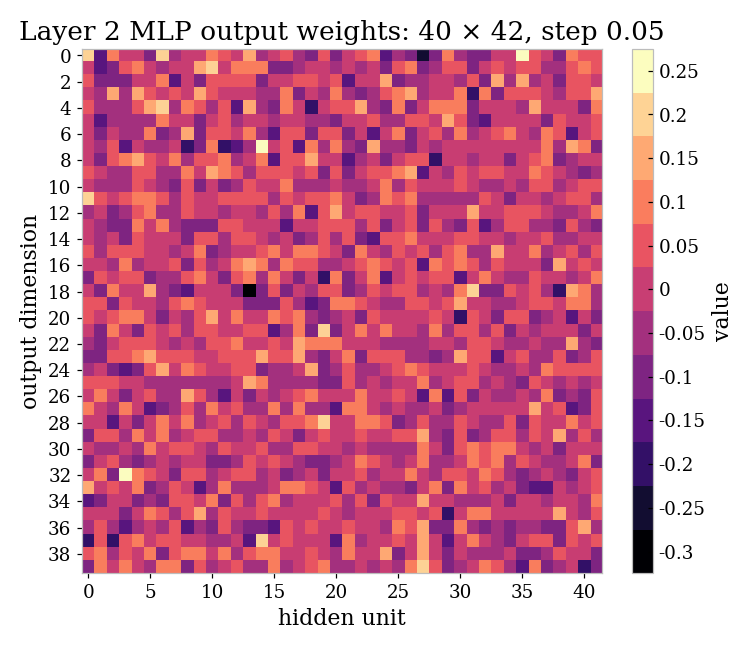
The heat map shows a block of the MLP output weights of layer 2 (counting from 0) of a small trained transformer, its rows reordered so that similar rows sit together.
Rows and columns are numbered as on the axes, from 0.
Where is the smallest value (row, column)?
18, 13
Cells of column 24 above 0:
12
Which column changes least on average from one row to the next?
35
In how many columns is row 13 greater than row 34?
16
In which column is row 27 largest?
36
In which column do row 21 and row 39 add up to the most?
19
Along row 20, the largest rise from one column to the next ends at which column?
31
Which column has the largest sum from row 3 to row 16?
4
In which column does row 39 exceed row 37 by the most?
2
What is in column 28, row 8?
-0.2
